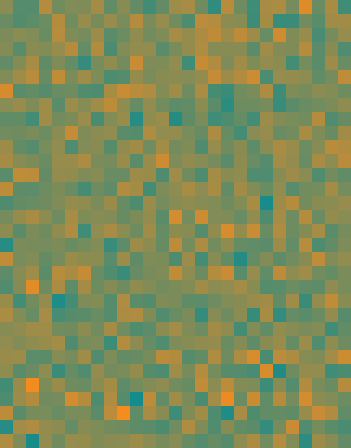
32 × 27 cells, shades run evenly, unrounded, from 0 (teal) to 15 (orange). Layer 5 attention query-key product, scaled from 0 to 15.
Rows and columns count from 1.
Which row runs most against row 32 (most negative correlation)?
28
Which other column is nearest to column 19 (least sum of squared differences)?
26
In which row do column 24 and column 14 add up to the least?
9
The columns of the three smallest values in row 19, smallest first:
19, 16, 14
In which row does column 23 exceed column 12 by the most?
31
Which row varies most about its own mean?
29
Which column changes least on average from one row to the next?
4
